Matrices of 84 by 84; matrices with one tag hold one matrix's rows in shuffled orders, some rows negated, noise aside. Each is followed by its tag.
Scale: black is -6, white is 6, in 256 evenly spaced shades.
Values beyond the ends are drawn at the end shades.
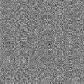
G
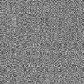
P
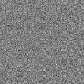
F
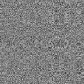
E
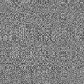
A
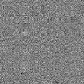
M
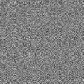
P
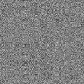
M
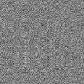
M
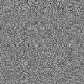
G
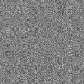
G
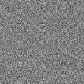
F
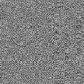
E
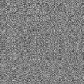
P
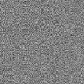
M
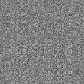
G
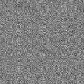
F
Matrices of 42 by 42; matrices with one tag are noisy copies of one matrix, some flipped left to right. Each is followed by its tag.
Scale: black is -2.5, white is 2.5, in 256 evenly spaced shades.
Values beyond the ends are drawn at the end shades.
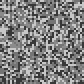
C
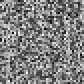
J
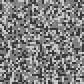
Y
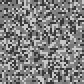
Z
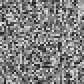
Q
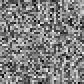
Q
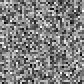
J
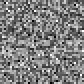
Z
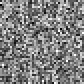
Y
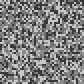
Z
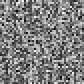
Y
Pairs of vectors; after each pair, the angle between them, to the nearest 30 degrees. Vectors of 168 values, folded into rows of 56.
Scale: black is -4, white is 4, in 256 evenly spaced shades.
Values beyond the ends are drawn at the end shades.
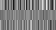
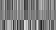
90 degrees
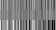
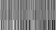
30 degrees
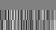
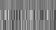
150 degrees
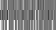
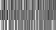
30 degrees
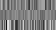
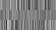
30 degrees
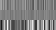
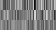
120 degrees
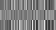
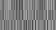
120 degrees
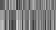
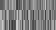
30 degrees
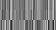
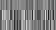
120 degrees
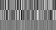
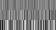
90 degrees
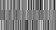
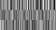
30 degrees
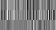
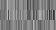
30 degrees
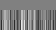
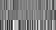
90 degrees
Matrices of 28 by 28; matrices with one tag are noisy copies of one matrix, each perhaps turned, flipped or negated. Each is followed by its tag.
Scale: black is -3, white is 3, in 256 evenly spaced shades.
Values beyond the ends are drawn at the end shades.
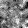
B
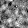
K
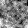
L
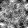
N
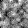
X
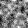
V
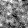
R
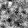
K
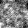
L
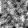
V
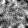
N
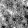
R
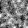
V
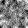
N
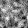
K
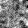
B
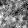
R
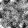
N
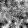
B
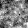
L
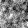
R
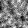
V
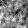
R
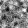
K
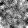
N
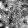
B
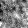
R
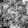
L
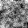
L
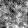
R
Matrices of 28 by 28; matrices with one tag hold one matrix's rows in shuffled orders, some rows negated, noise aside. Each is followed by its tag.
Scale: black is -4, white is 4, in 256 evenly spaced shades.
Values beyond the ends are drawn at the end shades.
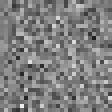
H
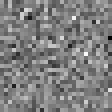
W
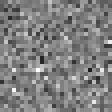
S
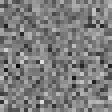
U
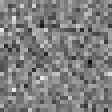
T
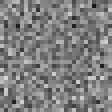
U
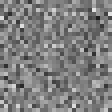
U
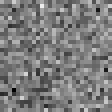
S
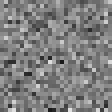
W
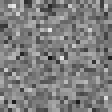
W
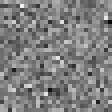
W
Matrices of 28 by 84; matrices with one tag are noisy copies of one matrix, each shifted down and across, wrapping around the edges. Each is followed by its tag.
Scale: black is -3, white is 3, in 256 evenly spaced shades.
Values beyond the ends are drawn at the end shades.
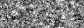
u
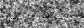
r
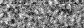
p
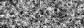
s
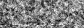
r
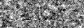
u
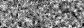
s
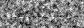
p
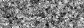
r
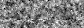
r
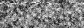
r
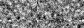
s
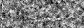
s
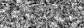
u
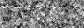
r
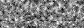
p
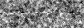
r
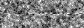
r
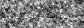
r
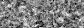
u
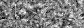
u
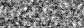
p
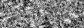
u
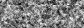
r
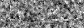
s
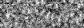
p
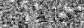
u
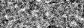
u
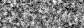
p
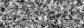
p
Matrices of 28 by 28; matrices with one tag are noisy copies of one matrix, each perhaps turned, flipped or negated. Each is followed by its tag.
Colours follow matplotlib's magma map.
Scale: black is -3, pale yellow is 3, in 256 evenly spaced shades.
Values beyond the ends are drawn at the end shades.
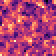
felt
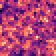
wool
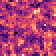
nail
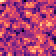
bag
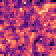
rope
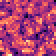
felt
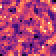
felt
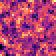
felt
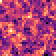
felt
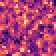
bag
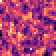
felt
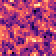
nail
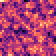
bag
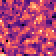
bag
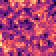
wool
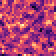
bag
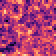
rope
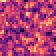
bag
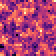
felt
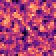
bag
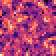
felt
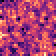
wool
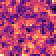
felt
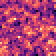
wool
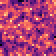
wool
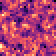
felt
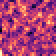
bag
